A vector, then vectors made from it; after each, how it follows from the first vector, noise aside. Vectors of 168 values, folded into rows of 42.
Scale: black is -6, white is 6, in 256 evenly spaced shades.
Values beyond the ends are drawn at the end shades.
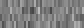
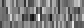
wrapped around, scaled up.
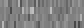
negated, partly zeroed.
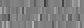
wrapped around, partly zeroed.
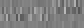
wrapped around, partly zeroed.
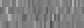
wrapped around, partly zeroed.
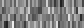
wrapped around, scaled up.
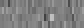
reversed, negated, partly zeroed.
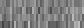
sign-scrambled.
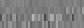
reversed, negated, partly zeroed.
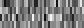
reversed, negated, scaled up.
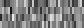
reversed, negated, scaled up.
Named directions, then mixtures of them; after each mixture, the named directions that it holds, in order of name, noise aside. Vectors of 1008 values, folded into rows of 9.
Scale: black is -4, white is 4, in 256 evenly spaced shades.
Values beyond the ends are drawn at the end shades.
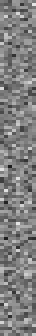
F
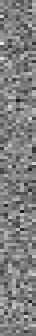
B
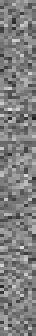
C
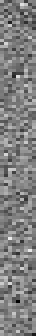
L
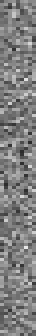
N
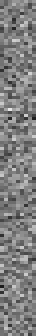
C.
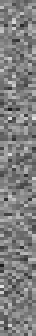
C.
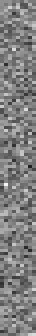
L, N.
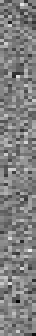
L.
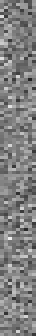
B, L.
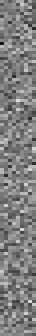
B, L.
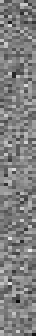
L.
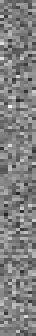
B, L.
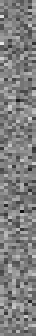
B.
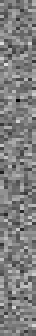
B, N.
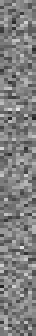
C.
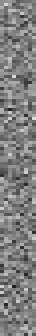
C, F.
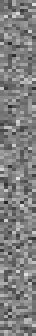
F, N.
